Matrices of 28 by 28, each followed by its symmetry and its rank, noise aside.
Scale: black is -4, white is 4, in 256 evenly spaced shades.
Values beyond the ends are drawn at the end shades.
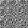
symmetric, rank five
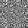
no symmetry, rank five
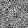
symmetric, rank five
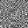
no symmetry, rank five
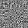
antisymmetric, rank six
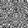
no symmetry, rank five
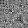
symmetric, rank seven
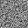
symmetric, rank seven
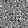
antisymmetric, rank six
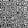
antisymmetric, rank six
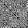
symmetric, rank seven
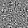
antisymmetric, rank six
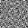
no symmetry, rank five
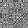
symmetric, rank five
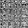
no symmetry, rank five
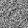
symmetric, rank seven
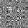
no symmetry, rank five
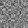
no symmetry, rank five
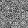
symmetric, rank seven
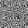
no symmetry, rank five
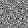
no symmetry, rank five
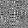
antisymmetric, rank six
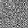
no symmetry, rank five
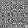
no symmetry, rank five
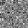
symmetric, rank five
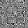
no symmetry, rank five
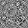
symmetric, rank five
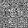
no symmetry, rank five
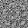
symmetric, rank seven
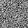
symmetric, rank seven
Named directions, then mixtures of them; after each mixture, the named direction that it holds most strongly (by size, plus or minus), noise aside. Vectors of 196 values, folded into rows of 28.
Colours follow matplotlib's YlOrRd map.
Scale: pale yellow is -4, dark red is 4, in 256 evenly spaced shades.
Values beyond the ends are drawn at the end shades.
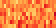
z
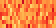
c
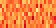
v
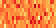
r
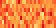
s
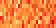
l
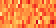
l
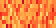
c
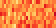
z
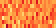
c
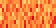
v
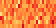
l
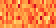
l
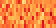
s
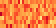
l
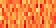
v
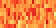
z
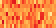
s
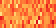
l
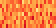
v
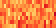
z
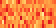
s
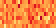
r
